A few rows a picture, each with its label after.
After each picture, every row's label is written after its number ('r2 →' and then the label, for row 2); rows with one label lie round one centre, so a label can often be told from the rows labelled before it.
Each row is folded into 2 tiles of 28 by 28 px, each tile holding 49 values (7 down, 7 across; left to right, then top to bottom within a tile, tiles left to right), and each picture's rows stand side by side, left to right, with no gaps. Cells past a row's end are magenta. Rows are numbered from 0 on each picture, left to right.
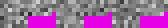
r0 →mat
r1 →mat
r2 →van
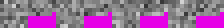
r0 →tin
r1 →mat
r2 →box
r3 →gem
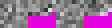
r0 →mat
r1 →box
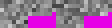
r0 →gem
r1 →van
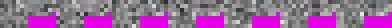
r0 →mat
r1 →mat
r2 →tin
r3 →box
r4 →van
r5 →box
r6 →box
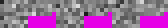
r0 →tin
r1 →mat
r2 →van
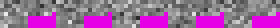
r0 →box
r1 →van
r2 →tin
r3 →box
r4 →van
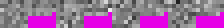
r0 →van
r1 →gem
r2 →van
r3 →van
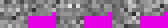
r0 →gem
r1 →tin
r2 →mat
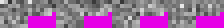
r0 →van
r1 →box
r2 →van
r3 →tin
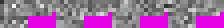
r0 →tin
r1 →box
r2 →gem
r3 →van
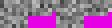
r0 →mat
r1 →gem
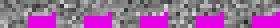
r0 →box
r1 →van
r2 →box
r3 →tin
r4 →box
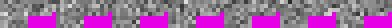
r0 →box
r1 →tin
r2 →tin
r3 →mat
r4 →van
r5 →van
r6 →mat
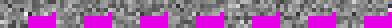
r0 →box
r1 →gem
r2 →mat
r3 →box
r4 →tin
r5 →gem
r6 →gem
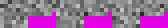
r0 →van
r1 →mat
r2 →mat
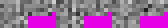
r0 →mat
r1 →mat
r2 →gem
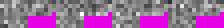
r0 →tin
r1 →box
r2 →box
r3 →tin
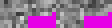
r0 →gem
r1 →box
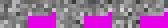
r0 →gem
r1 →box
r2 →gem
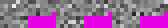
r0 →tin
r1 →tin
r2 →mat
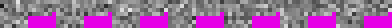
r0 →mat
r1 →mat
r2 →gem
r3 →tin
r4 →tin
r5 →box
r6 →gem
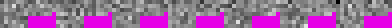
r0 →tin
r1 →box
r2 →van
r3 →gem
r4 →van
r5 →van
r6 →tin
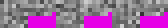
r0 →tin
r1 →van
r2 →mat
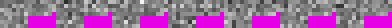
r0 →box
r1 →van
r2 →van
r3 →tin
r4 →box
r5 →gem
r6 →van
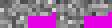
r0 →gem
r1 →tin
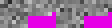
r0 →van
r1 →mat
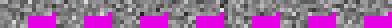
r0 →van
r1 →van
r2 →mat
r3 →gem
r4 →tin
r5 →gem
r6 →van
